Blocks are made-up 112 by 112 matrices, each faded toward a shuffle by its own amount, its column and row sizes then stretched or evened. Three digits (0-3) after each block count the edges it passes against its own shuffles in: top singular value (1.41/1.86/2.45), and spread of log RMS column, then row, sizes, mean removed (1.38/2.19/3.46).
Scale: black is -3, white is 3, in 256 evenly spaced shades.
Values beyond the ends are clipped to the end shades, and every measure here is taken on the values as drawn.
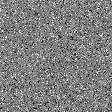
0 0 0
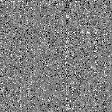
2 2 1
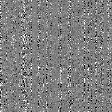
2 3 1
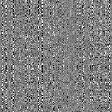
3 3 1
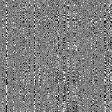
3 3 1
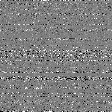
0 0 3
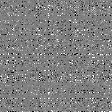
0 2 3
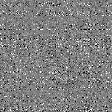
2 1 2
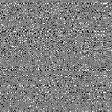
3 0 2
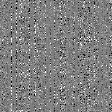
0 3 1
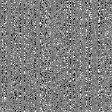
1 3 1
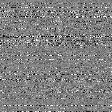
1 0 3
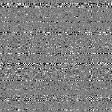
3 1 3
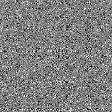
2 1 2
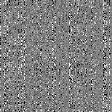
2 3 1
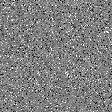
2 0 0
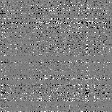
0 2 3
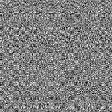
3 0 2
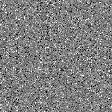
1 1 0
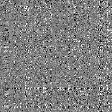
2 2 2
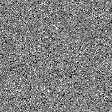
1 1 1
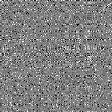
3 0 2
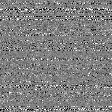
2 0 3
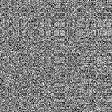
3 1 0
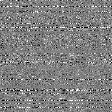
2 1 3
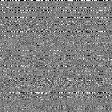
3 0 3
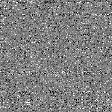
1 0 2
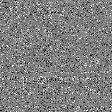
1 1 2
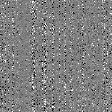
0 3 1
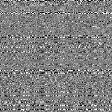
3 0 3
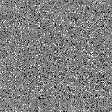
2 1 1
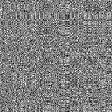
3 1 0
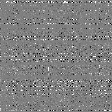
1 2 3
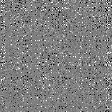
2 2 2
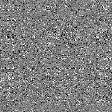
2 1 2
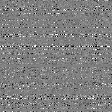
1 1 3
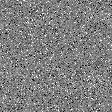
0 0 0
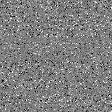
0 0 2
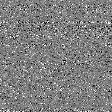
0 0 2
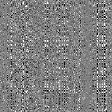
3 3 1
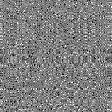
3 0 1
